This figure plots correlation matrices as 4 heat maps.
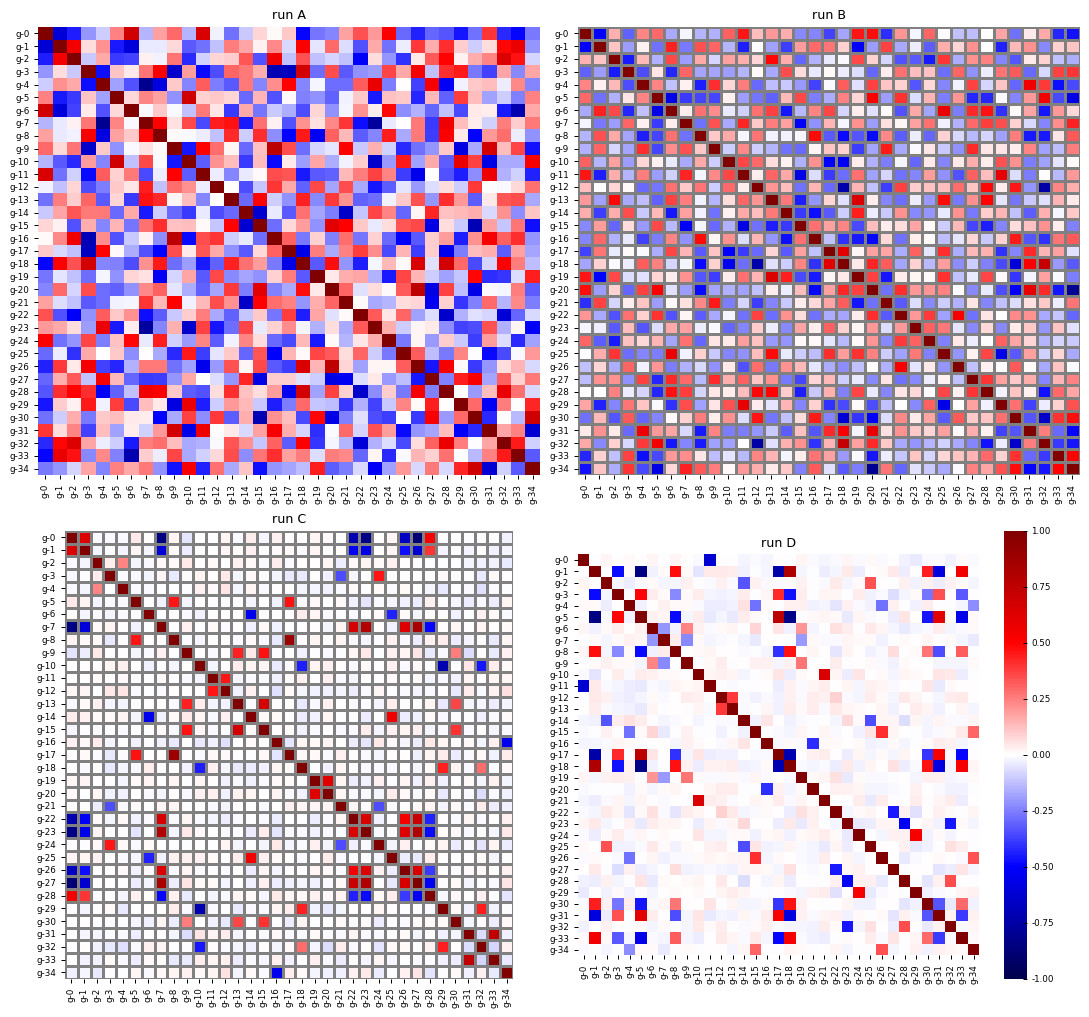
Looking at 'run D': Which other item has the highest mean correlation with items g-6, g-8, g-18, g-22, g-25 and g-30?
g-1
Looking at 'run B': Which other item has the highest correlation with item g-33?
g-34
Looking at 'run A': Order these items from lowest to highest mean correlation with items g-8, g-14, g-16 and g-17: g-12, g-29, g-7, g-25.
g-25, g-29, g-7, g-12
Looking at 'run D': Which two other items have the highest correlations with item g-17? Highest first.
g-5, g-31
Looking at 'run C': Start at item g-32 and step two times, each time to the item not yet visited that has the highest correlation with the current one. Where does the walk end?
g-18
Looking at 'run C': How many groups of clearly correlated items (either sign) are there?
11
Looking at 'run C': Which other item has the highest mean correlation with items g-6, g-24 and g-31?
g-33
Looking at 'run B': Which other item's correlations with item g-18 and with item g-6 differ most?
g-32
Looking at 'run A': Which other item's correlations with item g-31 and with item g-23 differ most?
g-7
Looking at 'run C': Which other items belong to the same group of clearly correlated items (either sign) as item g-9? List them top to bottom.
g-13, g-15, g-30
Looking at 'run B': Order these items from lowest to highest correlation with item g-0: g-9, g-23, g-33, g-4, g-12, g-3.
g-33, g-3, g-9, g-23, g-12, g-4
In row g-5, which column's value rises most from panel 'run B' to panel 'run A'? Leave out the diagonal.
g-34
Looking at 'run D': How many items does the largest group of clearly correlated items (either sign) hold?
9
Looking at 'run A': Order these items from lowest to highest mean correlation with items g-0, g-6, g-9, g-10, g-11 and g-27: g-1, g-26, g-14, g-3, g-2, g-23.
g-26, g-1, g-3, g-2, g-14, g-23
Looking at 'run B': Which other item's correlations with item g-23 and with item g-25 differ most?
g-2
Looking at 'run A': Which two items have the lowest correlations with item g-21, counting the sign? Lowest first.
g-14, g-27
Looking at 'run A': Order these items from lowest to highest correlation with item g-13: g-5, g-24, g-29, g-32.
g-24, g-5, g-29, g-32
